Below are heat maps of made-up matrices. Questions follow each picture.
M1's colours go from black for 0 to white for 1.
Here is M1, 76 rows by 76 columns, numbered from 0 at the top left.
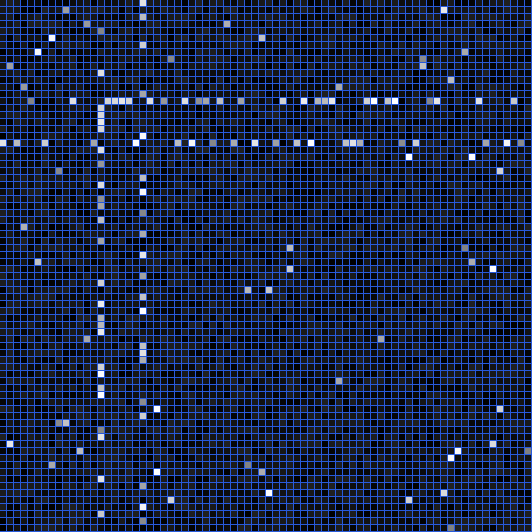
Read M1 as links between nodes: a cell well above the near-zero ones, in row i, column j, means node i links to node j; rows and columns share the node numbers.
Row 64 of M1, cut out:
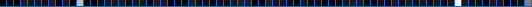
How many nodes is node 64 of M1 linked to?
3
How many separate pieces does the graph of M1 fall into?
5
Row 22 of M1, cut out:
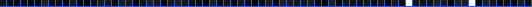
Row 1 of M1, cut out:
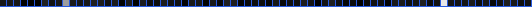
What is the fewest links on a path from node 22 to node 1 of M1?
7
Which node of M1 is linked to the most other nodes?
node 14
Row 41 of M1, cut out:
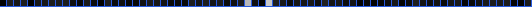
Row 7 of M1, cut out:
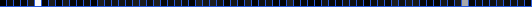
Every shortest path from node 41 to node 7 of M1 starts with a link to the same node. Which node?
node 35
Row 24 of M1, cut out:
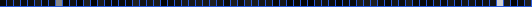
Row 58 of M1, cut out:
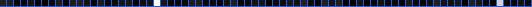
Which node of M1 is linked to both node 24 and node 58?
node 71
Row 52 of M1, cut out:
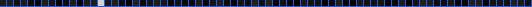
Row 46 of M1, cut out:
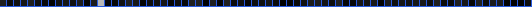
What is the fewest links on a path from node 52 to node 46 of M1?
2
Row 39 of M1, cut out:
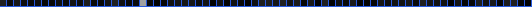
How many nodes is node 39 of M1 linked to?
1
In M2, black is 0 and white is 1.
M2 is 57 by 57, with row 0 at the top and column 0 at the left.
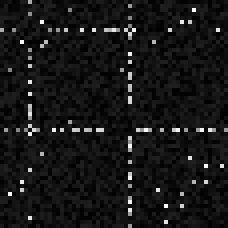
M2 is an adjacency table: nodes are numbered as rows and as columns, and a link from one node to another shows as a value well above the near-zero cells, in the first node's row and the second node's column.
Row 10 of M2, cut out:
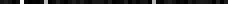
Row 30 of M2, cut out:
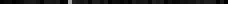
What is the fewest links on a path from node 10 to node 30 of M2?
6
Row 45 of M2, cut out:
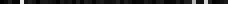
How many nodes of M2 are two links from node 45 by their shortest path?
4
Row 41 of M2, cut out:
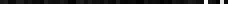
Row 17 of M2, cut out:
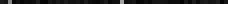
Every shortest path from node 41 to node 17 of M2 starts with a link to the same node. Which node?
node 51
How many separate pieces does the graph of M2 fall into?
3
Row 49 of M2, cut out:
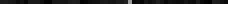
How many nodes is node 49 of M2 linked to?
1
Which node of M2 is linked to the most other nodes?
node 32
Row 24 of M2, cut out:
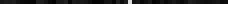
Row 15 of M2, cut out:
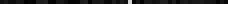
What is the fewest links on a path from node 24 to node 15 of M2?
2
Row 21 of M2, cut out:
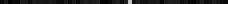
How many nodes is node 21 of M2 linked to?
1
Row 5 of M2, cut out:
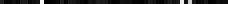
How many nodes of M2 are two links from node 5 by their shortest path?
5
